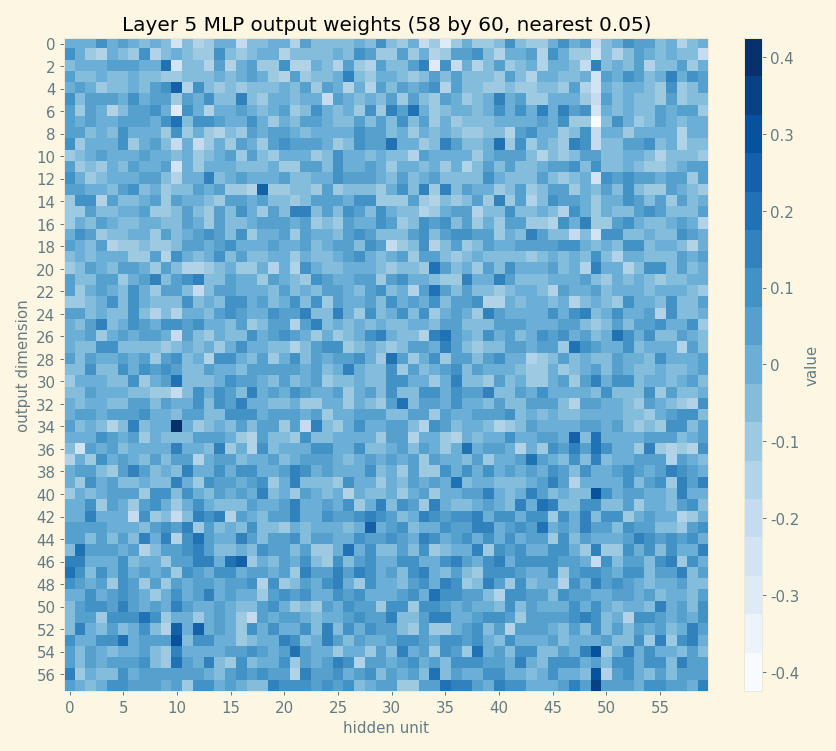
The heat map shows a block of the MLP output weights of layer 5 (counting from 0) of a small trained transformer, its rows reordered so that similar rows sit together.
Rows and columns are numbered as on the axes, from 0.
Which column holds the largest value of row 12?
13
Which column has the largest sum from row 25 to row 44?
49
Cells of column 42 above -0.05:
38
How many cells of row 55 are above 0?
37
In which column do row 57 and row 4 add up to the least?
11
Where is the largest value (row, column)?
34, 10
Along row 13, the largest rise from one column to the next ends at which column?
18
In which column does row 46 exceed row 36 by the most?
1
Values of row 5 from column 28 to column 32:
0 -0.05 0.05 -0.1 0.05
